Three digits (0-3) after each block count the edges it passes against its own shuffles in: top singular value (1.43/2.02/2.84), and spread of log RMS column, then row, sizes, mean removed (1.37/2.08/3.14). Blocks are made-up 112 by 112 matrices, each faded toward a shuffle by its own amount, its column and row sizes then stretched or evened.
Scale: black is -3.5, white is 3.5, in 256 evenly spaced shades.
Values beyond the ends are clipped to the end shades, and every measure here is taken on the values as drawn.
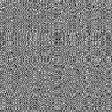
3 0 1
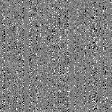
1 3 1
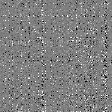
1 3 2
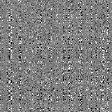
2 3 2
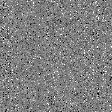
0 2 0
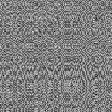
3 0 0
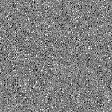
2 1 0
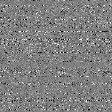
0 0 3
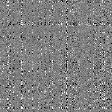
2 3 2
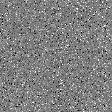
0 1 0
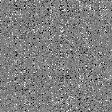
1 2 1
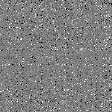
0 2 2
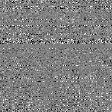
0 2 3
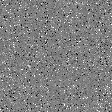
0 1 1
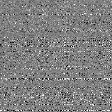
2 1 3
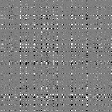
3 3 3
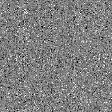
1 1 1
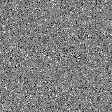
1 0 1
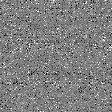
1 1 1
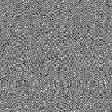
3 0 0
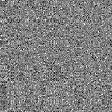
2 1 0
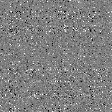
1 1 2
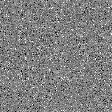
1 1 0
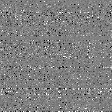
1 1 3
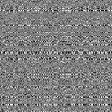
3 0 3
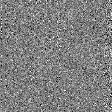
1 2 0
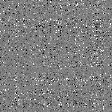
1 2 2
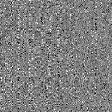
2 2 0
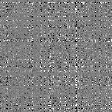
1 3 3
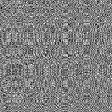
3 0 1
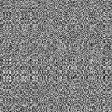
3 2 2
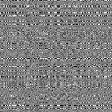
3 0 3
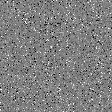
0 1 0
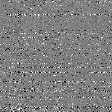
0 1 3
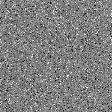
1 1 0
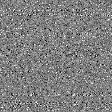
1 0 2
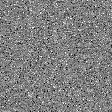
1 0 0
